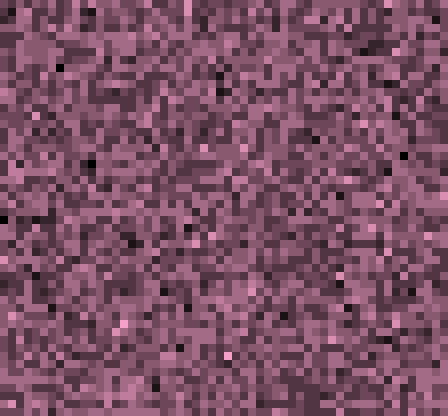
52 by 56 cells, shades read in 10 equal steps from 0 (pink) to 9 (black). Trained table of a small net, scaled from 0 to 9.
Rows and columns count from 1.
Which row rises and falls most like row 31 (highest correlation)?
35
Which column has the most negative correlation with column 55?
10
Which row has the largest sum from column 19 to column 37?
18
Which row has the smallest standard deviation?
47
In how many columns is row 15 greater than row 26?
27
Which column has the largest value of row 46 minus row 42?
15
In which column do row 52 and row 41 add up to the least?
16
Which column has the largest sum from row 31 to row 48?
41
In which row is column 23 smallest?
50
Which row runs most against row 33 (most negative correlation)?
28
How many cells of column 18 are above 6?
1
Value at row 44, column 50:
7
